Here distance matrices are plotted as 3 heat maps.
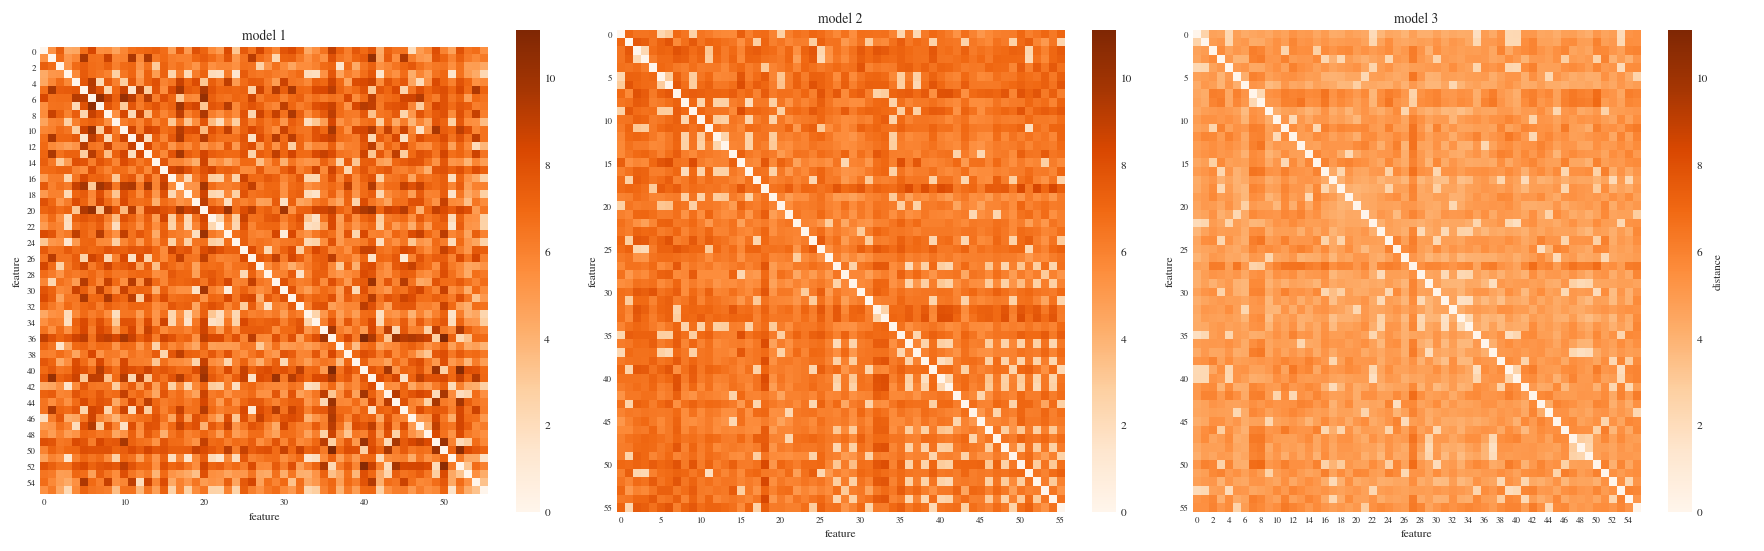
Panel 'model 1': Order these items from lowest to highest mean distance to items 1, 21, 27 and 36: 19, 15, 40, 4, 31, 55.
55, 19, 31, 4, 15, 40
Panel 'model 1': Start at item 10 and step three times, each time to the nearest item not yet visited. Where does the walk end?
7
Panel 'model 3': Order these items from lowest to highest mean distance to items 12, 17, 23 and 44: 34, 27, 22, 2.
34, 22, 2, 27
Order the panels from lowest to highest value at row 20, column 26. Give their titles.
model 3, model 2, model 1
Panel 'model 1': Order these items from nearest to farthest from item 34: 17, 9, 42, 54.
42, 9, 54, 17
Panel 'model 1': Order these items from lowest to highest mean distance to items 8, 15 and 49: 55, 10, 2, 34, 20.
55, 2, 34, 10, 20
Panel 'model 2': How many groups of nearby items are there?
12
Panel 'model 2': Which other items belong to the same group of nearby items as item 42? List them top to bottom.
14, 45
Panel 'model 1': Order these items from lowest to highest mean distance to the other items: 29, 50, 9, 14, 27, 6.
9, 14, 27, 29, 6, 50
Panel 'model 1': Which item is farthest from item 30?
20
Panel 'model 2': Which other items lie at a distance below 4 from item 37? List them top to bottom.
0, 5, 6, 9, 20, 35
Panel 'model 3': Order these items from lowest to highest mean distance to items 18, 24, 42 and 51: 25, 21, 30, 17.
30, 17, 21, 25
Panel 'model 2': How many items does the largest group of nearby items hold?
11
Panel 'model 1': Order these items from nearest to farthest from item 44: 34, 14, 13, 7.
34, 14, 7, 13
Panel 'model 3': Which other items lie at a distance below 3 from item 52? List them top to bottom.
17, 38, 41, 54
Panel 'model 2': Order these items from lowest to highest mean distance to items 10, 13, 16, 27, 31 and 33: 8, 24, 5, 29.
8, 29, 24, 5
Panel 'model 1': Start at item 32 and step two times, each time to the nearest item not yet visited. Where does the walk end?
25
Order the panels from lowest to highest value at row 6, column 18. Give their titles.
model 3, model 1, model 2
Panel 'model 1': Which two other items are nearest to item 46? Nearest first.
0, 24
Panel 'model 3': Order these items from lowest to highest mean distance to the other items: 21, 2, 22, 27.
22, 21, 2, 27
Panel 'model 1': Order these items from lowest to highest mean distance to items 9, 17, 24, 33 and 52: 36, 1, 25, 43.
43, 1, 36, 25
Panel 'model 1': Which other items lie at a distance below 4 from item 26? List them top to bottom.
5, 8, 11, 13, 41, 45
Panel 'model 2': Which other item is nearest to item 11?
51
